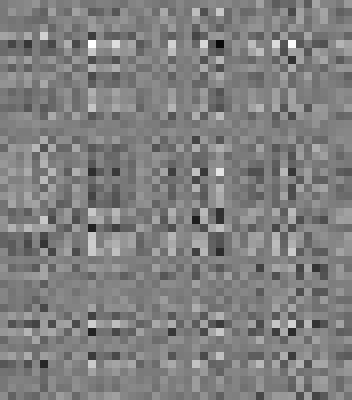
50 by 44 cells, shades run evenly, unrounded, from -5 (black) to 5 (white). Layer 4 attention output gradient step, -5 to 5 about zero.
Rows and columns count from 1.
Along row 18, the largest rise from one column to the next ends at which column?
26
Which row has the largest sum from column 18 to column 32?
46
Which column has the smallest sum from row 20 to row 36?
25
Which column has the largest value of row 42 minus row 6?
28
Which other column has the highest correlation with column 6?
1
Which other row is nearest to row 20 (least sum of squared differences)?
11
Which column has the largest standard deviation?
12
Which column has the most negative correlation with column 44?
36
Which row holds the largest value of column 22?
6
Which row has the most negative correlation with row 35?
3
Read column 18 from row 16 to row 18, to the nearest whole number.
0 0 0
